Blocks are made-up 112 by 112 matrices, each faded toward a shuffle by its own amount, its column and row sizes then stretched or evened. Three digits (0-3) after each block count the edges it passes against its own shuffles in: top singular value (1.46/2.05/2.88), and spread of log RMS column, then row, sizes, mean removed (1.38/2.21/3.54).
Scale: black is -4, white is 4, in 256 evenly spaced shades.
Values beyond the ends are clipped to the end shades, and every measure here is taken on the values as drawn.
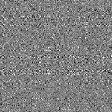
2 1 2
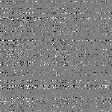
1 2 3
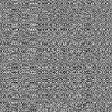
3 1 3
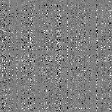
0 3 2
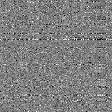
2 0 2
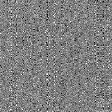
2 2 0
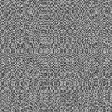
3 2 1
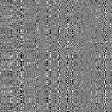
3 3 1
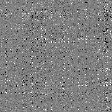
1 2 2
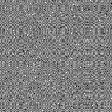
3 0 1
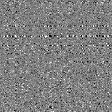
2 1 2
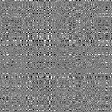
3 2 3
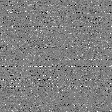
1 0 2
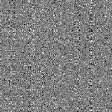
2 2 0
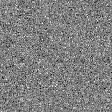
1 0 0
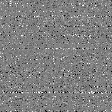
1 1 2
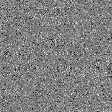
1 0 1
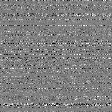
2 0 3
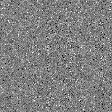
1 1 0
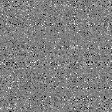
1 2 2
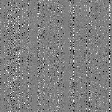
2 3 0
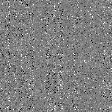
0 2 1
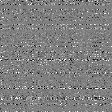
2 1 3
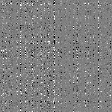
1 3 2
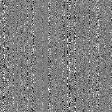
0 3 0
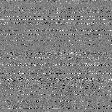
1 0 3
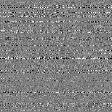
2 1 3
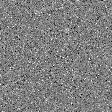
0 0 0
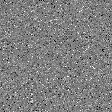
1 0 0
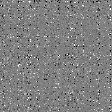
0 2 2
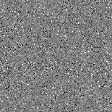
1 0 1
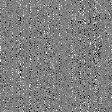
0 3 0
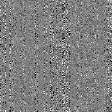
1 3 0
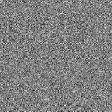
2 0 2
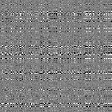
3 2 3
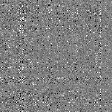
1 2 2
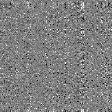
2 2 1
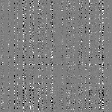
2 3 2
